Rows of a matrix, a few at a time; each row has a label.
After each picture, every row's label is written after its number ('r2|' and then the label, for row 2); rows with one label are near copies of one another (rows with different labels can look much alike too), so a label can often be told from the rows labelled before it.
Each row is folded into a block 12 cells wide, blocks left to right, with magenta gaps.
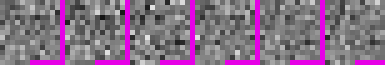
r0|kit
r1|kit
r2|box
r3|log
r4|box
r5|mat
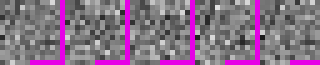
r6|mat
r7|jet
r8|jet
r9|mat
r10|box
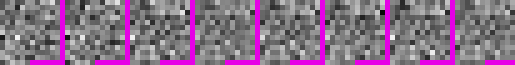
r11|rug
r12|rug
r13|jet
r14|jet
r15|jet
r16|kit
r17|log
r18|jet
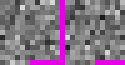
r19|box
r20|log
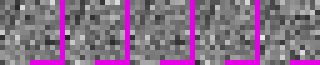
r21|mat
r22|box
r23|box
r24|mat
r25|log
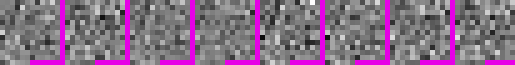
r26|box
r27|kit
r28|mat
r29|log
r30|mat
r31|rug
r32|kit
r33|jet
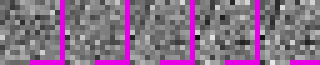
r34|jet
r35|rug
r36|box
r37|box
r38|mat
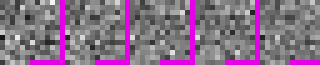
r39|rug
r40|rug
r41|log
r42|log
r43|rug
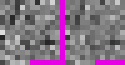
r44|box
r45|box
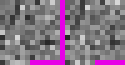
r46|box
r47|mat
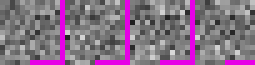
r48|jet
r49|rug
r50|kit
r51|jet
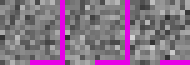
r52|box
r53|box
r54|jet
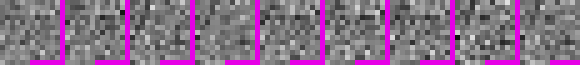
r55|log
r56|kit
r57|mat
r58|box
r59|kit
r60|kit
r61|log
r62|rug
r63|box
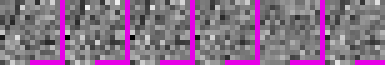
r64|box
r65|mat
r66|mat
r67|rug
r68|kit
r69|box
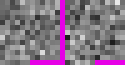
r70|jet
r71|rug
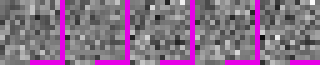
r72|kit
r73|rug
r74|box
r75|jet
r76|rug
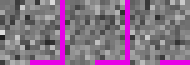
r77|box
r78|kit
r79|rug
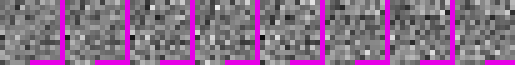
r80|rug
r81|rug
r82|rug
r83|mat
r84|rug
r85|log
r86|log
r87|jet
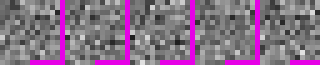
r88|jet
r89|rug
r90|box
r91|kit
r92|log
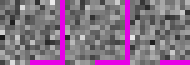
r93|mat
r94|rug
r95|log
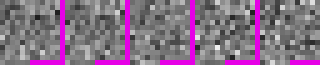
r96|kit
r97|kit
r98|box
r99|jet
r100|mat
